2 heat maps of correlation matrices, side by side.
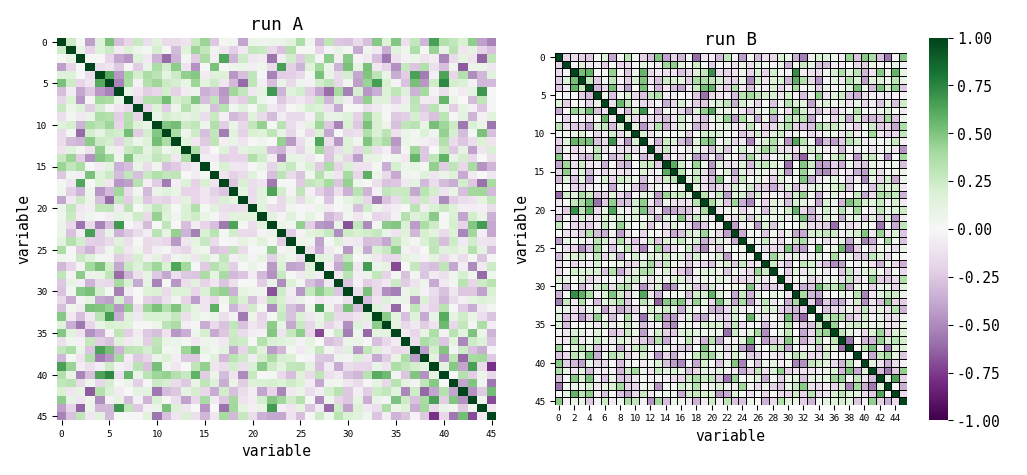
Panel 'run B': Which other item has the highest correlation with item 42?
44
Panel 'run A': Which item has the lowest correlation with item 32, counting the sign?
35
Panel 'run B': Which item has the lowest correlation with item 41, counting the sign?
43
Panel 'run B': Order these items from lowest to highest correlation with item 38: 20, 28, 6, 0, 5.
5, 6, 20, 28, 0
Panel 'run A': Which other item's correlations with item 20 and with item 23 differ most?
14
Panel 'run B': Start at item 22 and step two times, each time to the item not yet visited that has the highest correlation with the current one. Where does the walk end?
6
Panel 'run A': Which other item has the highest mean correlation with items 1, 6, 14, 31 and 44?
22
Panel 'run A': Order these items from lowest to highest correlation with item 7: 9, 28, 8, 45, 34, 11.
28, 8, 45, 34, 9, 11
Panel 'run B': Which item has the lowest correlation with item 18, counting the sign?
0
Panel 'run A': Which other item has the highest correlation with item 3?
23
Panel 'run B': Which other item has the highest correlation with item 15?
14
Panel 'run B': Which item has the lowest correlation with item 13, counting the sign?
32
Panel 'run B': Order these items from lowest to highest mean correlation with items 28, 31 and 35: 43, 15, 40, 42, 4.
15, 40, 43, 42, 4
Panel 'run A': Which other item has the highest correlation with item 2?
17
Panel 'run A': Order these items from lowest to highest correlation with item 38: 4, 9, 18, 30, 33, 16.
4, 33, 9, 30, 16, 18
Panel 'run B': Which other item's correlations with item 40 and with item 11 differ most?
31
